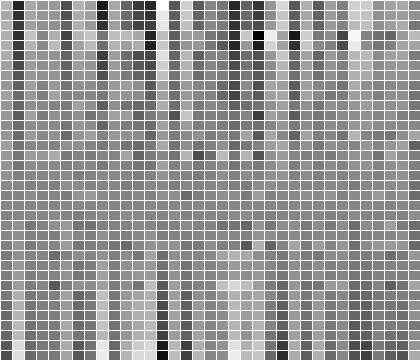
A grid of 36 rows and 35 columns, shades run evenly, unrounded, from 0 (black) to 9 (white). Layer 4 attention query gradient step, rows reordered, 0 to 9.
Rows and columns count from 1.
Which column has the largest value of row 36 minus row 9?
20
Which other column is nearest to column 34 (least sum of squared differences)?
1
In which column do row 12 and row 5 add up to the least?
22
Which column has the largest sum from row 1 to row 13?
14
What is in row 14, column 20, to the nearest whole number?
4
